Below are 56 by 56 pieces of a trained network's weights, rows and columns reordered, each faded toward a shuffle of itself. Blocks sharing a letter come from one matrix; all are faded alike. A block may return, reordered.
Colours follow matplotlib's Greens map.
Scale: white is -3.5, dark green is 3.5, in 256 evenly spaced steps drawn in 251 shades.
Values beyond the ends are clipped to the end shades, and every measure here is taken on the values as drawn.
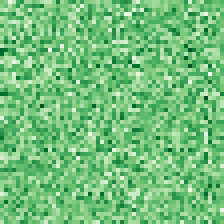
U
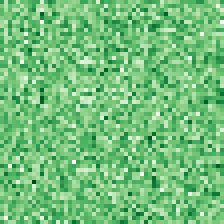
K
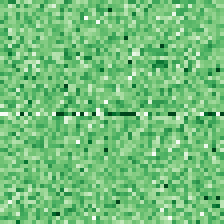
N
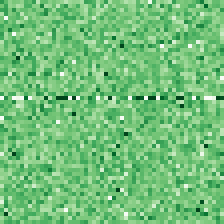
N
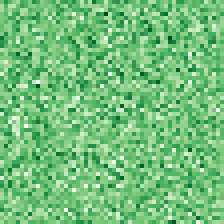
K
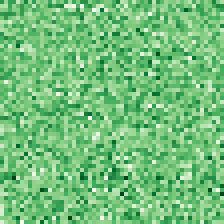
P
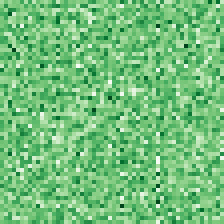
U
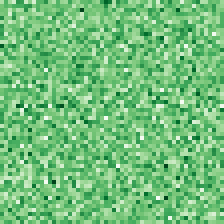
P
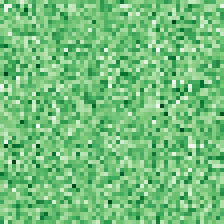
P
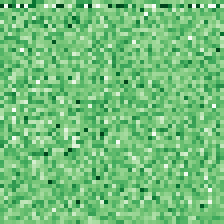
N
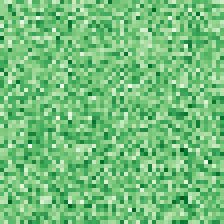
U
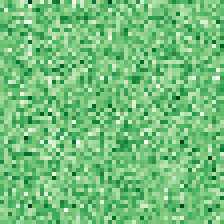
P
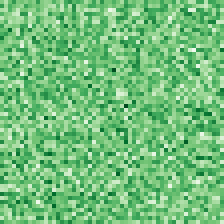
U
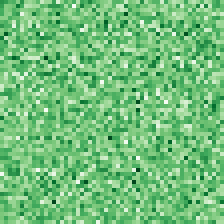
P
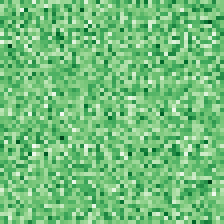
K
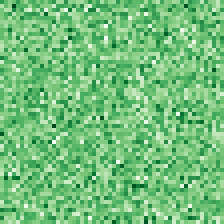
P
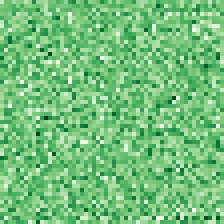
P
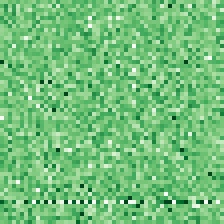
N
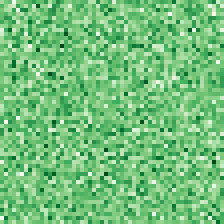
P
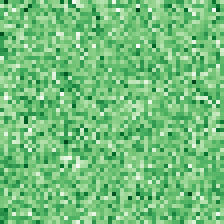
P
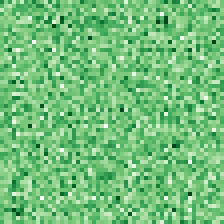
N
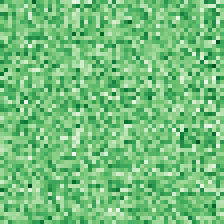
U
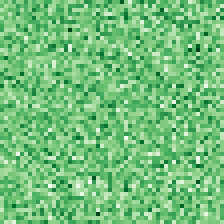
N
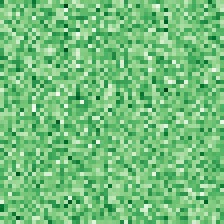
U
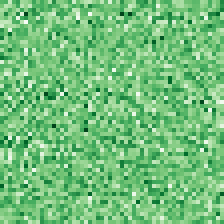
P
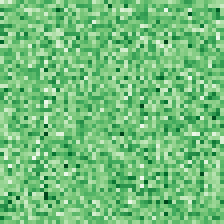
N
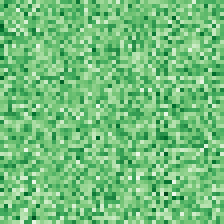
U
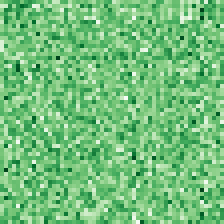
U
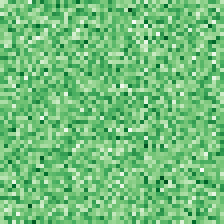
K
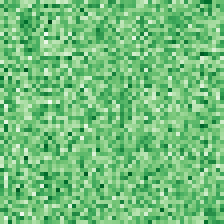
U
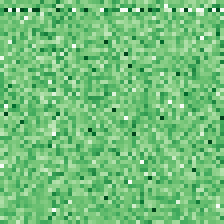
N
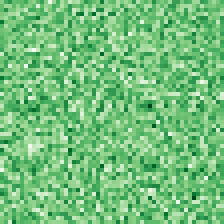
U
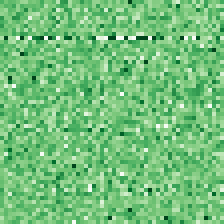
N
